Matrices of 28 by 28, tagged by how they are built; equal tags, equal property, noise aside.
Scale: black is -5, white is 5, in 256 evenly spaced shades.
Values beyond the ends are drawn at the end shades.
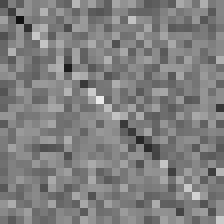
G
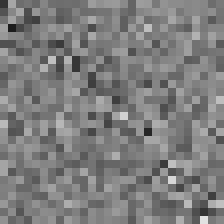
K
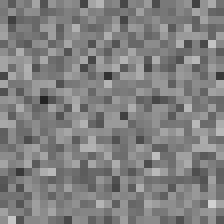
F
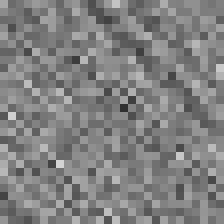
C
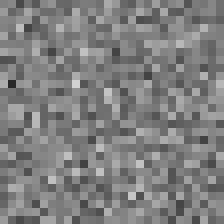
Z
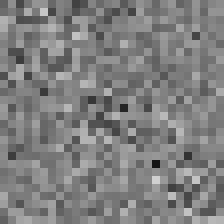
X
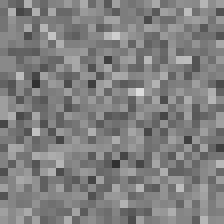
Z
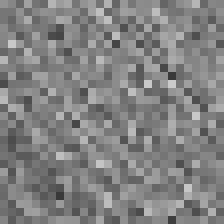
C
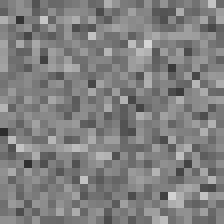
Z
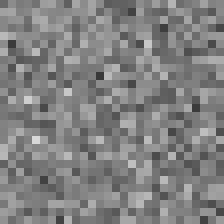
Z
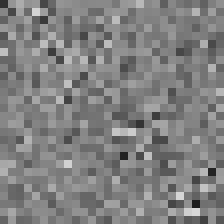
X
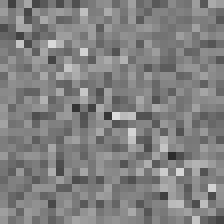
K
